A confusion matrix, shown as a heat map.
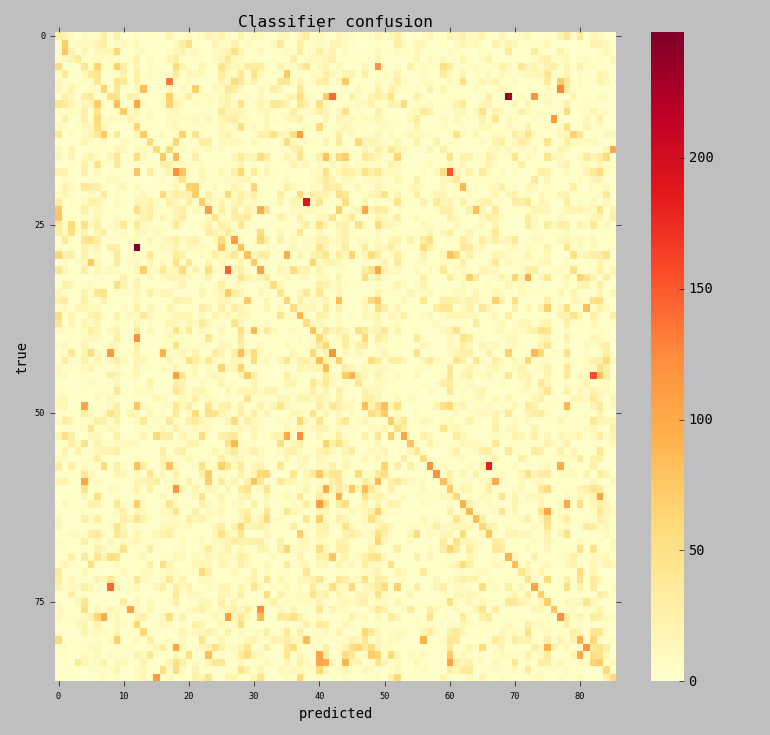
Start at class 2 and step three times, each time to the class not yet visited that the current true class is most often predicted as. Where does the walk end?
62
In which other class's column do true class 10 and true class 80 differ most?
38
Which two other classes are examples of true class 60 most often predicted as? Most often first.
18, 41
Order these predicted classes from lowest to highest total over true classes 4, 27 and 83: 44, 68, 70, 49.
68, 70, 44, 49
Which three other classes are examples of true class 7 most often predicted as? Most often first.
77, 13, 21
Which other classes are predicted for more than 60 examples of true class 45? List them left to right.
18, 29, 44, 82, 83
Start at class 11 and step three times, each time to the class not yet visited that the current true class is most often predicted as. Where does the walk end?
26
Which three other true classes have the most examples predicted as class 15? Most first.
85, 53, 59
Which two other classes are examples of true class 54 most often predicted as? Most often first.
27, 41
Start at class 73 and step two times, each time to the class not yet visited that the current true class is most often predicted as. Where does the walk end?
69
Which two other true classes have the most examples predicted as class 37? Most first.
53, 13
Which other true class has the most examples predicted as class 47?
23
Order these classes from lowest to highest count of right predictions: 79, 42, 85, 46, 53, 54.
79, 46, 85, 54, 53, 42
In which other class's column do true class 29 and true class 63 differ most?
75
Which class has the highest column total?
49
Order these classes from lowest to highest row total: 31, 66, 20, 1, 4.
1, 20, 66, 4, 31
